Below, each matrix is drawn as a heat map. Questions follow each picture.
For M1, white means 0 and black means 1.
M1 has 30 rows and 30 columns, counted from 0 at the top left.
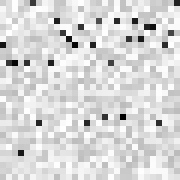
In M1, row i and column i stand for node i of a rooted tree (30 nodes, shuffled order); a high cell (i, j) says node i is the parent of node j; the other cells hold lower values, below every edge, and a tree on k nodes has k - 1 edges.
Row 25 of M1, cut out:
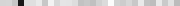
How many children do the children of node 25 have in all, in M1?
4
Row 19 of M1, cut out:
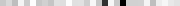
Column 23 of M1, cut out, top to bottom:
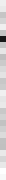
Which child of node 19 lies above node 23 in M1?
20
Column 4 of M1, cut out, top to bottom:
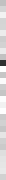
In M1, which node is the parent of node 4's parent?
5
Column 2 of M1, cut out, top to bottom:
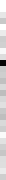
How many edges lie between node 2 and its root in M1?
4
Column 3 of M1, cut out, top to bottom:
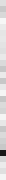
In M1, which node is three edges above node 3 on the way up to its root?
10
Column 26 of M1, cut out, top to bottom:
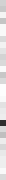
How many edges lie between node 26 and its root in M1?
9
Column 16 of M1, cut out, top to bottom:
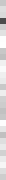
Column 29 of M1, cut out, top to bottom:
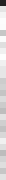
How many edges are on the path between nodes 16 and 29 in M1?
7
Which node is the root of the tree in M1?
7
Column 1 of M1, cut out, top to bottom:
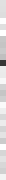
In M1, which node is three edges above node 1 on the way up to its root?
0
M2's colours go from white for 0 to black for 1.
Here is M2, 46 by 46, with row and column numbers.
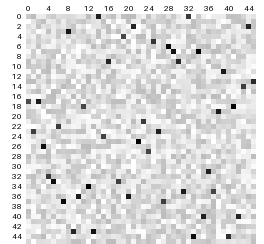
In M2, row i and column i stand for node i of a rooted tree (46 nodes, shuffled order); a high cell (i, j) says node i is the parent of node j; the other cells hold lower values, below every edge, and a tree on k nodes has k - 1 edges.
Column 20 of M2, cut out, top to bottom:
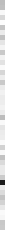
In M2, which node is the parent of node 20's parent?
31
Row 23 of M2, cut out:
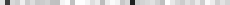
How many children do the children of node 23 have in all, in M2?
1
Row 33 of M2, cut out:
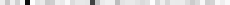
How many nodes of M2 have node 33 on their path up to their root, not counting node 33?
9
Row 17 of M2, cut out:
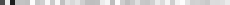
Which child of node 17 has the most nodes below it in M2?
2
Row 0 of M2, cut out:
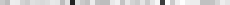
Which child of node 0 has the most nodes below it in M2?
14
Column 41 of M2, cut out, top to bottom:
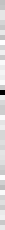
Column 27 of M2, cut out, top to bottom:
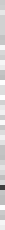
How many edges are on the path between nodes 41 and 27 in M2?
7
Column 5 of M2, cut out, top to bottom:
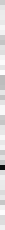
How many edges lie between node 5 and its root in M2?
4
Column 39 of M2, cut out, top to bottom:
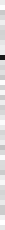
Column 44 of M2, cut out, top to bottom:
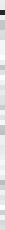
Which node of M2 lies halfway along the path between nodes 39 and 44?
18
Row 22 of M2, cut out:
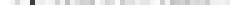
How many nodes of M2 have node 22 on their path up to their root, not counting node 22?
2
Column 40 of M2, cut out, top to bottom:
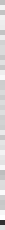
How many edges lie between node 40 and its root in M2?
3
